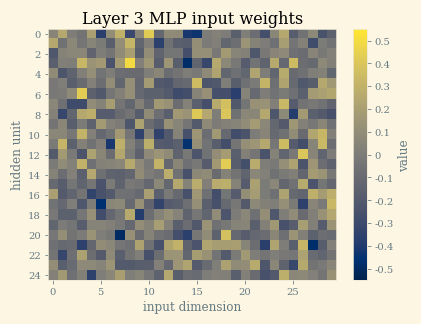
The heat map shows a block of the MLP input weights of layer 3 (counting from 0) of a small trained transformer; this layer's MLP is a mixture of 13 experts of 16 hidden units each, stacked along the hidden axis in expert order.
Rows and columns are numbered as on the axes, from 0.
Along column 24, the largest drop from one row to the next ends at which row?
12
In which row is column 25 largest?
3
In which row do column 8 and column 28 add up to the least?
0
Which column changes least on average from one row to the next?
2
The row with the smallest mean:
17
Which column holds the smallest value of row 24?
4
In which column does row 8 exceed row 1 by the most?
18
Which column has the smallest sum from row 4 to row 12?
19
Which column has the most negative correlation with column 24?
26
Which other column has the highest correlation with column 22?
15
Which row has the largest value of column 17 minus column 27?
21
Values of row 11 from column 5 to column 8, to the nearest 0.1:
0 -0.4 0.3 0
